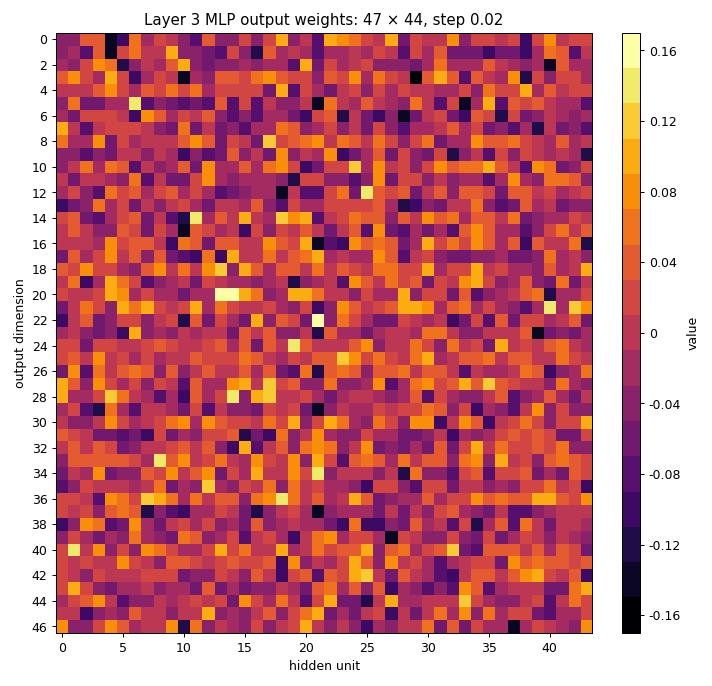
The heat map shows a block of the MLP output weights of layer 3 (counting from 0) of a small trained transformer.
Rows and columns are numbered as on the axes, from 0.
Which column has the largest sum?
24
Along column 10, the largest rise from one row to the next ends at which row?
16
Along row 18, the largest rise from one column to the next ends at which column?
15
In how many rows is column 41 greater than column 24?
18
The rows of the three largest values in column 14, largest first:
20, 28, 17
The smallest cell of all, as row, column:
3, 29
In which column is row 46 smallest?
37
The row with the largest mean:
36
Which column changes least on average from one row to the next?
42
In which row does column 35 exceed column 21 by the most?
5
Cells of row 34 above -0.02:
27
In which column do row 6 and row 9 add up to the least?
23
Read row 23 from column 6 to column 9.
0.1 -0.04 -0.02 -0.04
